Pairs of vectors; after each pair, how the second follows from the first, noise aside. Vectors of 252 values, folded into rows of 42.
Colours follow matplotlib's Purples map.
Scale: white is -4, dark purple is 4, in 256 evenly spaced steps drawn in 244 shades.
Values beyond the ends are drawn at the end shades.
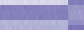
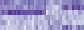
wrapped around, negated.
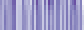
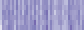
reversed, shrunk.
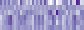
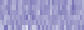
reversed, shrunk.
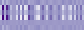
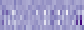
reversed, partly zeroed.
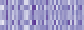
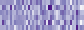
reversed.
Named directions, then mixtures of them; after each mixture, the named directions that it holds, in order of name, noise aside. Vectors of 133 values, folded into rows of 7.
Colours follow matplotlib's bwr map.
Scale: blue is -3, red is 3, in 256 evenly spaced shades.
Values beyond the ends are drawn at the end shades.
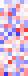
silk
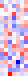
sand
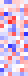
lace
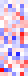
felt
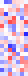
lace.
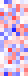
lace, silk.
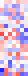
felt, silk.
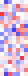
lace, silk.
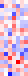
sand.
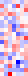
sand, silk.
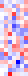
sand.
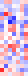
lace.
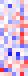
felt.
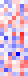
felt, lace.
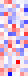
lace, sand.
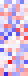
silk.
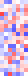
lace, silk.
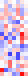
felt, silk.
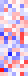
felt.
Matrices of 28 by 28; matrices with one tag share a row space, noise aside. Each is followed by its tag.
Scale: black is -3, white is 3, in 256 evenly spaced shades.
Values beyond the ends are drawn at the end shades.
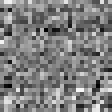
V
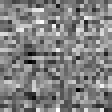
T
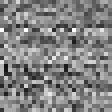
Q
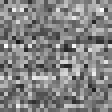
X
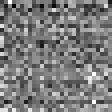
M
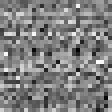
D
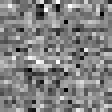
T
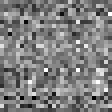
D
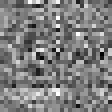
T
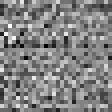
Q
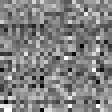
V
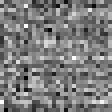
Q
